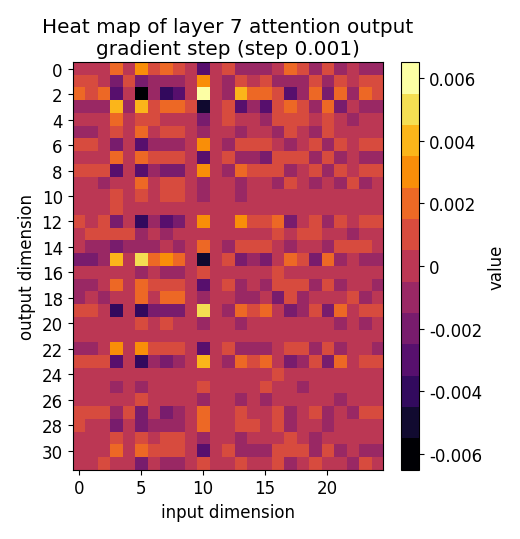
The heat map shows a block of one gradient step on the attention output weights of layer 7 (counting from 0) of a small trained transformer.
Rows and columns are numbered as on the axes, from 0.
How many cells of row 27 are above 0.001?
1
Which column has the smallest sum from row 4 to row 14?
5
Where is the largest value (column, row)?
10, 2
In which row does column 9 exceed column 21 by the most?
3
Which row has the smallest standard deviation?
21
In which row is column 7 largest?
15
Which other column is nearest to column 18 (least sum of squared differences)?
12
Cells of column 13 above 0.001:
5
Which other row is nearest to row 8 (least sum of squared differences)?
6
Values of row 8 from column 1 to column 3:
0.001 0.001 -0.003
